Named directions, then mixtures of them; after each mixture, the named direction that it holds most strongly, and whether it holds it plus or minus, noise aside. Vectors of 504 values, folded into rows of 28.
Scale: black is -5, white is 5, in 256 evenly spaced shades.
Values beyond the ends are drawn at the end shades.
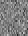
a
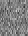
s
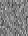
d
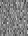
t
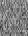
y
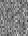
a, minus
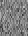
y, plus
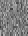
t, minus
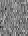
y, plus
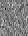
d, minus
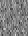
y, plus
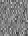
a, plus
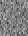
a, plus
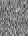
s, plus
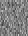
d, plus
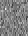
d, plus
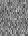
s, plus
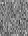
y, plus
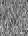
y, minus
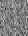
d, minus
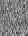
s, plus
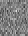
s, plus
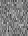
t, plus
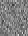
d, plus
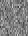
d, minus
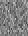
t, minus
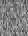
y, minus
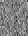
d, plus
